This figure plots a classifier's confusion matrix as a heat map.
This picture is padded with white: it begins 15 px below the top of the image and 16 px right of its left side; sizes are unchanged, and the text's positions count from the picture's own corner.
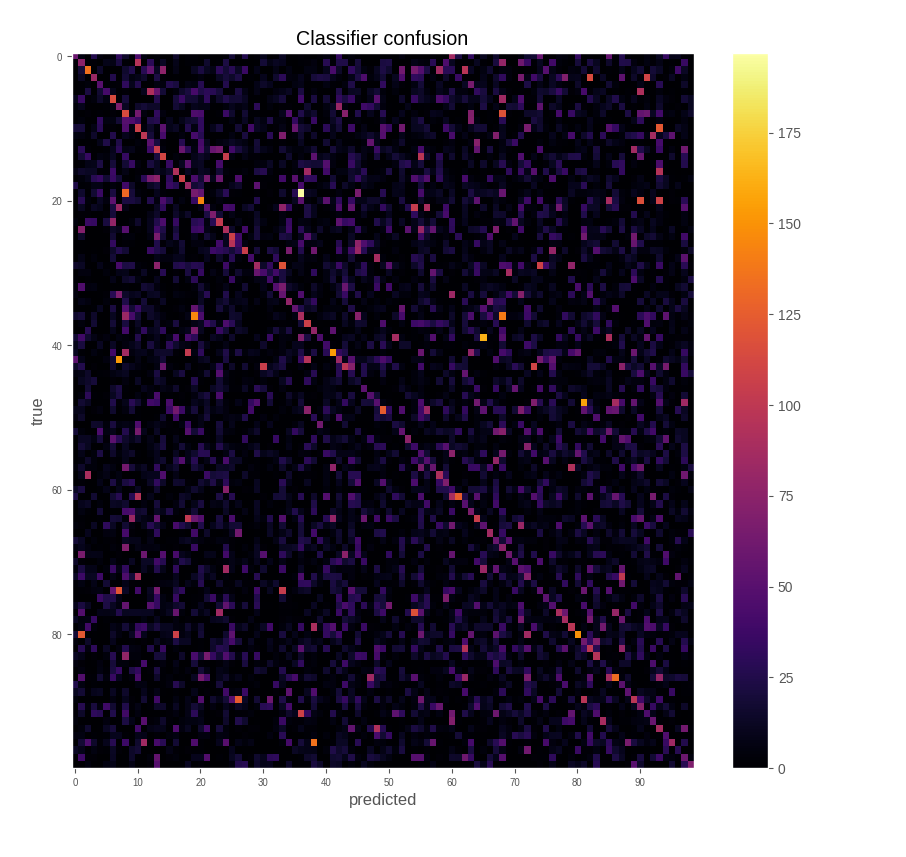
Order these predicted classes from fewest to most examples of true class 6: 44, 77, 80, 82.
80, 77, 82, 44
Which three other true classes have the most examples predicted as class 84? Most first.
92, 79, 53
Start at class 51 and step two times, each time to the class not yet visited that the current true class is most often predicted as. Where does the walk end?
65
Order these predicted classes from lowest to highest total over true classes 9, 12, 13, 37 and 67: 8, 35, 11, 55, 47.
11, 35, 47, 8, 55
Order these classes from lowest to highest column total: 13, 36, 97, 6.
97, 6, 36, 13
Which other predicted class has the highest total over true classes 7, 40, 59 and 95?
38
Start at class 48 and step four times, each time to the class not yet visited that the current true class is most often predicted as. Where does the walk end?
68
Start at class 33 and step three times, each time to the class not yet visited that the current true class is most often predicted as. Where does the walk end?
55
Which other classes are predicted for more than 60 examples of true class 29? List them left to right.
13, 33, 74, 79
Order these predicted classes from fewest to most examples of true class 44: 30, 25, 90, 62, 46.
25, 30, 46, 90, 62
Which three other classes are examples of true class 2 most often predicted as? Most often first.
62, 58, 14
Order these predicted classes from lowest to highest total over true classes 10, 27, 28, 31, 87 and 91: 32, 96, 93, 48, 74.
96, 74, 32, 48, 93
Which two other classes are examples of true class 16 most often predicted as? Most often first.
93, 37
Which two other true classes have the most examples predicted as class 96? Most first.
72, 2
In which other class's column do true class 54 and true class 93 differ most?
48
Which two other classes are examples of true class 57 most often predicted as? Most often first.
79, 41
